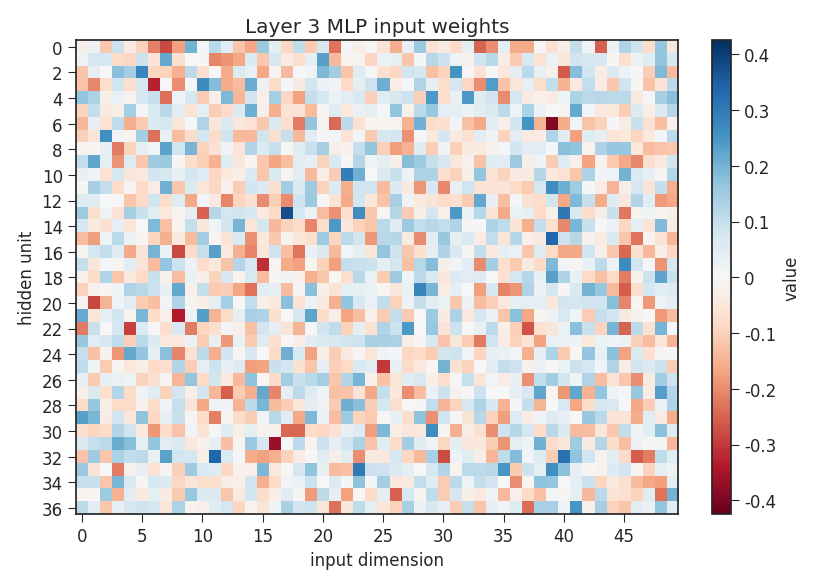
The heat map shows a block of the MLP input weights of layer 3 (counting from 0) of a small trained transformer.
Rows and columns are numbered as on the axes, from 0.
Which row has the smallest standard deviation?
5
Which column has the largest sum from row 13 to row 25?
29
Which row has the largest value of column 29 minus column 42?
30
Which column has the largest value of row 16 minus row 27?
11
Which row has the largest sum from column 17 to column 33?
33
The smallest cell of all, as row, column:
6, 39
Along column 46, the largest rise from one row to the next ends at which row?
27
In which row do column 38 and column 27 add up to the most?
31
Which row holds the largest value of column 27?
22
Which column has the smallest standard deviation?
32
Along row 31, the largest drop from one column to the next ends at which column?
16
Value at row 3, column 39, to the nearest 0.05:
0.1
